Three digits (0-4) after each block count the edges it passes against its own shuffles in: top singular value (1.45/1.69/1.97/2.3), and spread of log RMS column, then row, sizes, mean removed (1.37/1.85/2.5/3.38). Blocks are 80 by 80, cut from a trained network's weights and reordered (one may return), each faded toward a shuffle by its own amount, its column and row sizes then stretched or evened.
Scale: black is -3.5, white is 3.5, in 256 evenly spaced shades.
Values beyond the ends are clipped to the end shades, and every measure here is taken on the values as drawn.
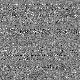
0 0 3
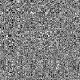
2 2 2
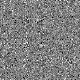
1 2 1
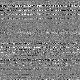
3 0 4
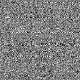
3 1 3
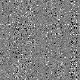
2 3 1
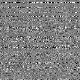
1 0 4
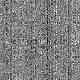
2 3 1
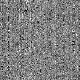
2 2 0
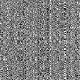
3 3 1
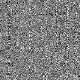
0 3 2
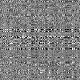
4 0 4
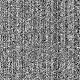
3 1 1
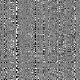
4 4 2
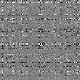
4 3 4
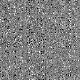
0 3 2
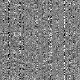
2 4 1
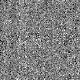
0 2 2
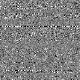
1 1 3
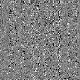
2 3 0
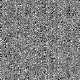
0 3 0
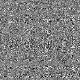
0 2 3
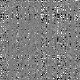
2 4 2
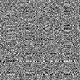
4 0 2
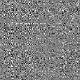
3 3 3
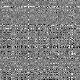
4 2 4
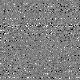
0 1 3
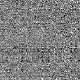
2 2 2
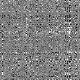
2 3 3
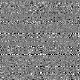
3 1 4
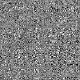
0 2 3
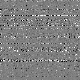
2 1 4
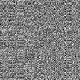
4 1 1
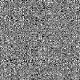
2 1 3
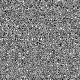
1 0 1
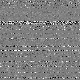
3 0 4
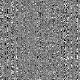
1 4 1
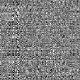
2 3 1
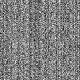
3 1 0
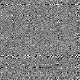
3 2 3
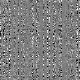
1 4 1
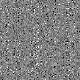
2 2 0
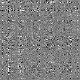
1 3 3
